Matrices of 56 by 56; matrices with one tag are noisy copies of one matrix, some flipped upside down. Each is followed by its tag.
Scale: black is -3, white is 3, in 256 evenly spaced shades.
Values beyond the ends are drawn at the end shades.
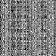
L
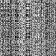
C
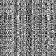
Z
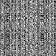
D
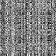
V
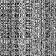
C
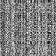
V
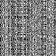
L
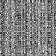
V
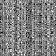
Z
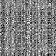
V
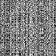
D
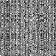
D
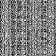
L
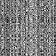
D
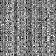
Z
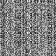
V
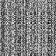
V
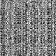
V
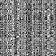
Z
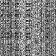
C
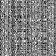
L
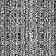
D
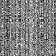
D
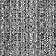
D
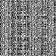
L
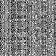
L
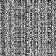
V
